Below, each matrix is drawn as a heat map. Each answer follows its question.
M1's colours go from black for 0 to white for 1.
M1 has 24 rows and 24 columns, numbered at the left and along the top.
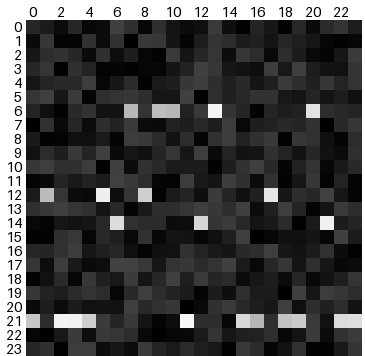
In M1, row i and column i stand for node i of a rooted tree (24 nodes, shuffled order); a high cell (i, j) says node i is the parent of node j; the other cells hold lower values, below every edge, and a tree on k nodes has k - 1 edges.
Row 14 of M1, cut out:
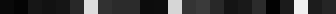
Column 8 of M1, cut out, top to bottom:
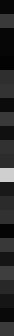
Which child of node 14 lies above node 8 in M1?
12
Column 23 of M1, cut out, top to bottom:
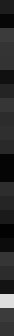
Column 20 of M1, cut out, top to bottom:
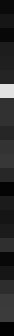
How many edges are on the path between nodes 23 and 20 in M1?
4
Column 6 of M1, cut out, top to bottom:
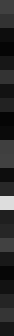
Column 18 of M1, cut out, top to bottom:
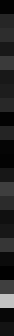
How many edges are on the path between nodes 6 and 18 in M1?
3
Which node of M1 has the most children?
21
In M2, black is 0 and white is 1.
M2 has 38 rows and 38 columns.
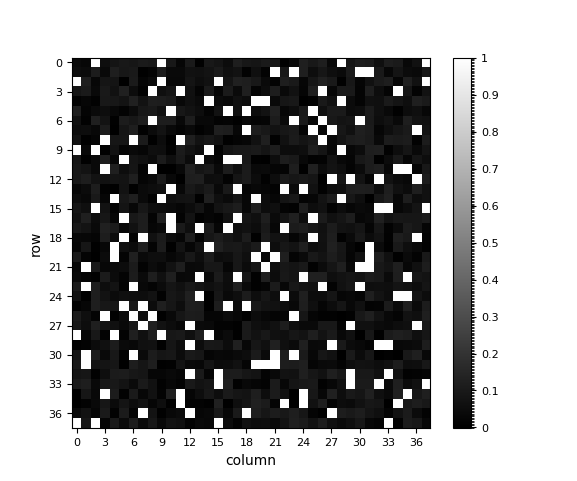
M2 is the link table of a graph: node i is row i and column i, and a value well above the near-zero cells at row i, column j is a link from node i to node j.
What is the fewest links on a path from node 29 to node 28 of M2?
4
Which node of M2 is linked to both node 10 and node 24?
node 13
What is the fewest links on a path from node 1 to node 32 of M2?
7
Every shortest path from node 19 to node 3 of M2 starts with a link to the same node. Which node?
node 31
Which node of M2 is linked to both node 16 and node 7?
node 25
